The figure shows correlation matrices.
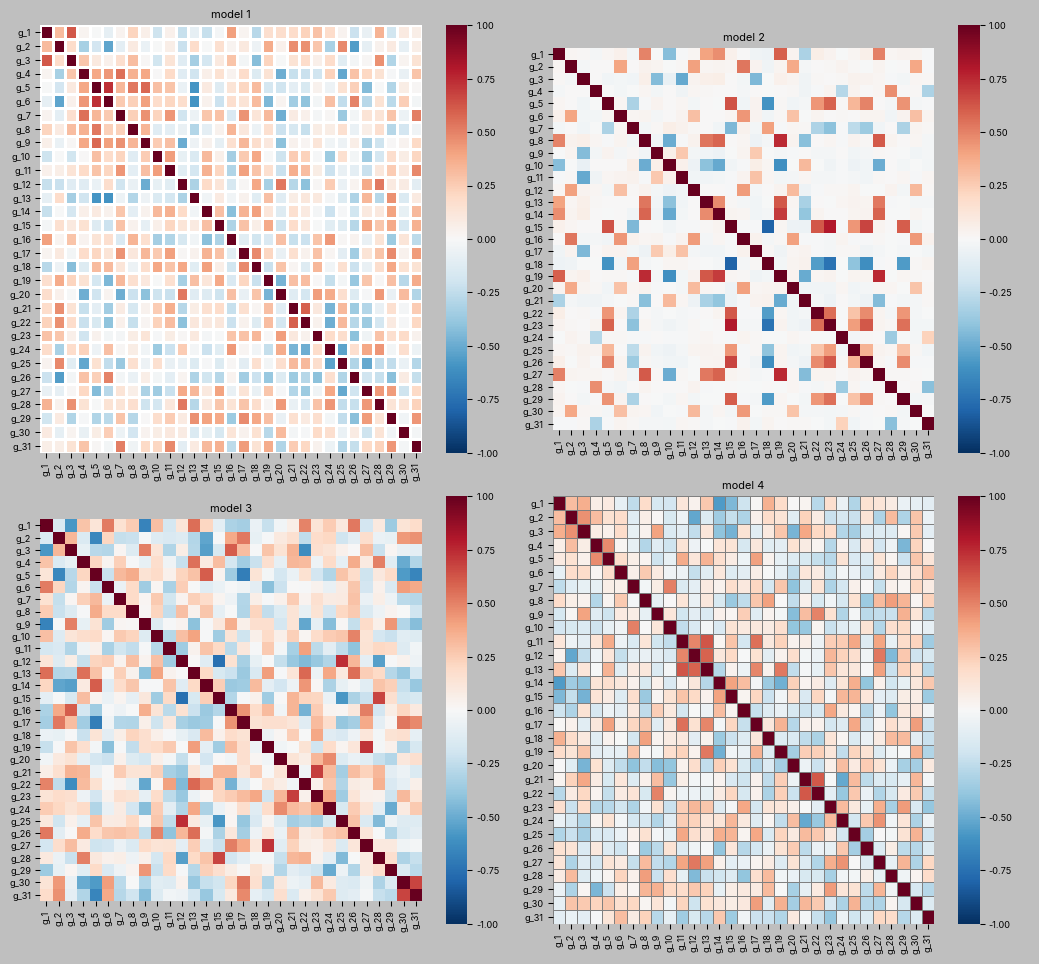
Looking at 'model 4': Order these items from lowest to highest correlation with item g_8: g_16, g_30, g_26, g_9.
g_26, g_16, g_9, g_30
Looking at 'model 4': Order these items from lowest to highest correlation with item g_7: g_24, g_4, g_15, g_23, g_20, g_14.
g_20, g_23, g_24, g_4, g_14, g_15
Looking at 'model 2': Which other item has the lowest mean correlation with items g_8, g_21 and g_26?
g_18
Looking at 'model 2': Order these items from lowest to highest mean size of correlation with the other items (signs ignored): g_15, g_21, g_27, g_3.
g_3, g_21, g_27, g_15
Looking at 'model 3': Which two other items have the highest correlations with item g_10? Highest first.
g_26, g_13
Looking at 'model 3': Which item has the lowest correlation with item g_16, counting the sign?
g_22
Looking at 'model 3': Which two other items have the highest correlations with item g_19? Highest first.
g_27, g_13
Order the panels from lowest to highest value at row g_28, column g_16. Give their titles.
model 4, model 3, model 2, model 1
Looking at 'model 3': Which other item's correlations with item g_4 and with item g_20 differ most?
g_28
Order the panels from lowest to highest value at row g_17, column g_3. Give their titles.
model 2, model 4, model 1, model 3
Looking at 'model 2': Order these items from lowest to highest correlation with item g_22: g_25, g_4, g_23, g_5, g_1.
g_4, g_1, g_25, g_5, g_23
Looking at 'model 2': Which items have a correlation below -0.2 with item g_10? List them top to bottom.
g_1, g_8, g_13, g_14, g_19, g_27
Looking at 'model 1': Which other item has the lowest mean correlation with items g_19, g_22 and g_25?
g_24
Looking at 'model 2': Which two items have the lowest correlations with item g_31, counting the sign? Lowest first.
g_28, g_4
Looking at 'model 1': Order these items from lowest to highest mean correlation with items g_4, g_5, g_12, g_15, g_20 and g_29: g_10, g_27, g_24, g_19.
g_19, g_10, g_24, g_27
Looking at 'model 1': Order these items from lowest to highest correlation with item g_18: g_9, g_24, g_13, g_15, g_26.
g_26, g_13, g_24, g_15, g_9
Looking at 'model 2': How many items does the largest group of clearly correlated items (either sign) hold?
9
